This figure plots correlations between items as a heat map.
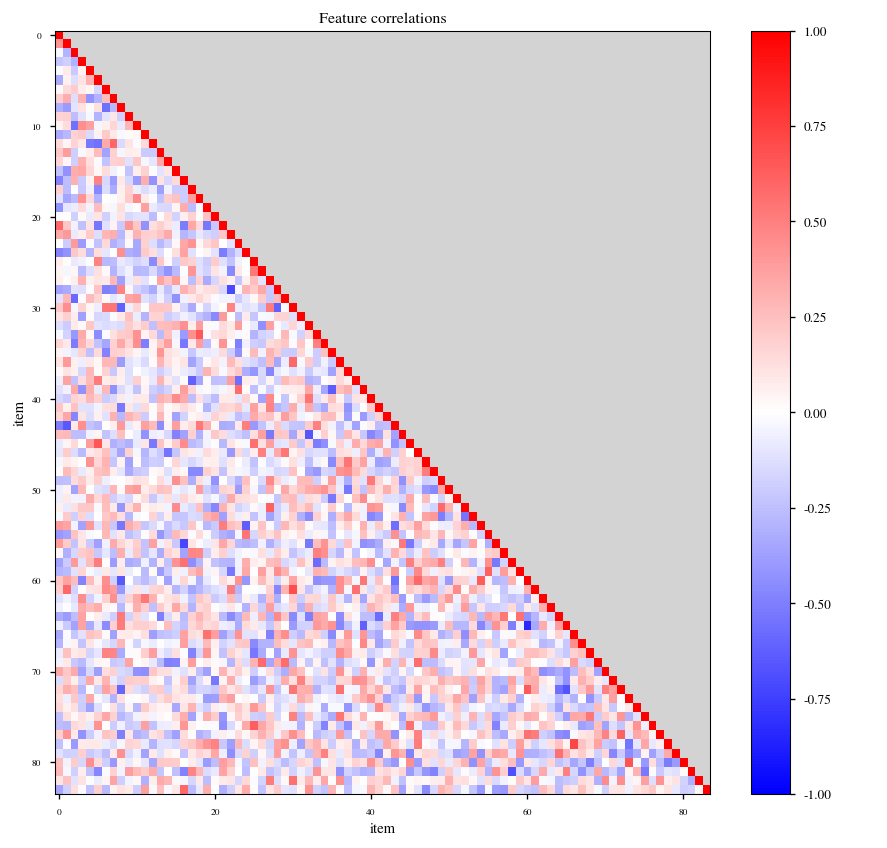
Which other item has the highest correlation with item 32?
40
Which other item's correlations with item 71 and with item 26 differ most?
25
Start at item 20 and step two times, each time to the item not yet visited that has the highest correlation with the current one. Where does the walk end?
66
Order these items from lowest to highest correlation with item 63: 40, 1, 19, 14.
1, 14, 19, 40
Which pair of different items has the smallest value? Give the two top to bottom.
60, 65
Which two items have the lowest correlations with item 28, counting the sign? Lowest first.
22, 30
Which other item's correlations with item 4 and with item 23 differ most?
38
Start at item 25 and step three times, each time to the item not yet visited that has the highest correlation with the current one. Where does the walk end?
5
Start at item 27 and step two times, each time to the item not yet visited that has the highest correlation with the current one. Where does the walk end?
49
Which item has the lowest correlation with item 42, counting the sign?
2
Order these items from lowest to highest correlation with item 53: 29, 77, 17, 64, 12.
17, 77, 29, 12, 64
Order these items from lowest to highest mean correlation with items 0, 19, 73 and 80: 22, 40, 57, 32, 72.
72, 57, 32, 40, 22
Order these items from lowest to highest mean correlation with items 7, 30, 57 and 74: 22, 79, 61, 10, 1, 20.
79, 20, 10, 1, 22, 61
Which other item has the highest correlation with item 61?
30
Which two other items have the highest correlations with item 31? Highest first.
71, 21
